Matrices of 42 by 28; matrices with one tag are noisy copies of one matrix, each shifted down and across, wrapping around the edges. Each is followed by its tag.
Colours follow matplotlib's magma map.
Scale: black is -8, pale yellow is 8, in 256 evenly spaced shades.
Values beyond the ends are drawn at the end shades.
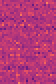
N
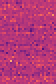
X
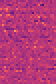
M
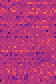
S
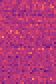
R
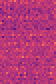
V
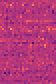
S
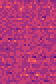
M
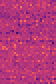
V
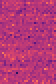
R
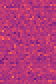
M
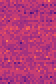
V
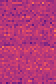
X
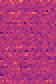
M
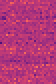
X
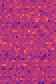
R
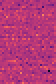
M
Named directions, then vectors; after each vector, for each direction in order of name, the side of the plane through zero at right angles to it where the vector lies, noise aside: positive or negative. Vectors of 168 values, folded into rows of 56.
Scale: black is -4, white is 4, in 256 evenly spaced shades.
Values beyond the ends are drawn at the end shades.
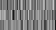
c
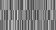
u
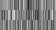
negative, positive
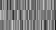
positive, positive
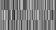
positive, negative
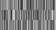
negative, positive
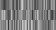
positive, negative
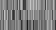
positive, negative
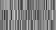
negative, positive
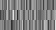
negative, negative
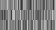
negative, positive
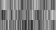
negative, positive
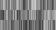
negative, negative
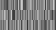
positive, negative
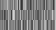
negative, positive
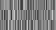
negative, positive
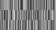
negative, positive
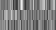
positive, negative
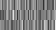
negative, negative
